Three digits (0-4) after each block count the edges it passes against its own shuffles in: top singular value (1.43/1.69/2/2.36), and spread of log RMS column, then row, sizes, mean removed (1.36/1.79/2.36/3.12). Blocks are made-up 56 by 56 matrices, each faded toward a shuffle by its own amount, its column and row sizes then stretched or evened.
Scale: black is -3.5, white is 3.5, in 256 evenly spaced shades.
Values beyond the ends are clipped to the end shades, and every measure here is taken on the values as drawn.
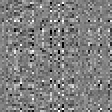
4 4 2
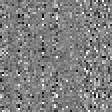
2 3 1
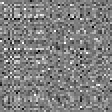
4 1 2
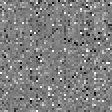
1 2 1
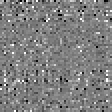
1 1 3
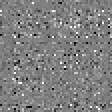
0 2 3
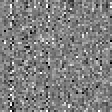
2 3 0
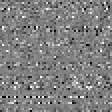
0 0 4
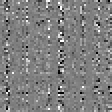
2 4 1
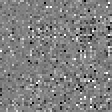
2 2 1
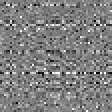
4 0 3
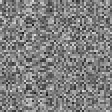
4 1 0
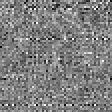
3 0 3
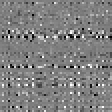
4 2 4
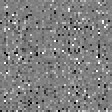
1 2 1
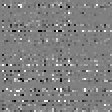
0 2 4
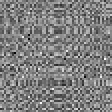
4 0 2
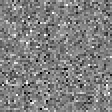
0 1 1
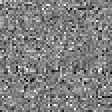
2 0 2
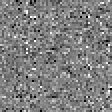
1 2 1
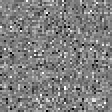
2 1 1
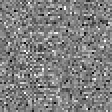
2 0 0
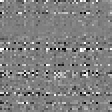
4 2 4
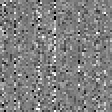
2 4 0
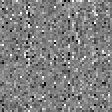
0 3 1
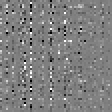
3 4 2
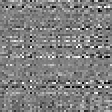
4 2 4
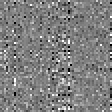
3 3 1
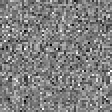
2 0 1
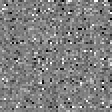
1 1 3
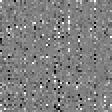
1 3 1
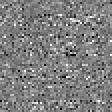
1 1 3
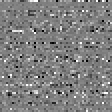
0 1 4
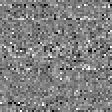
0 0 3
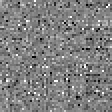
2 0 2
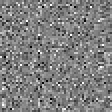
3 1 1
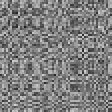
4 1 1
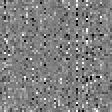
1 3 1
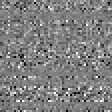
1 1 4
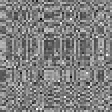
4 0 0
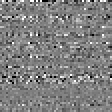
2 0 4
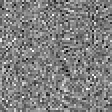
2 1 0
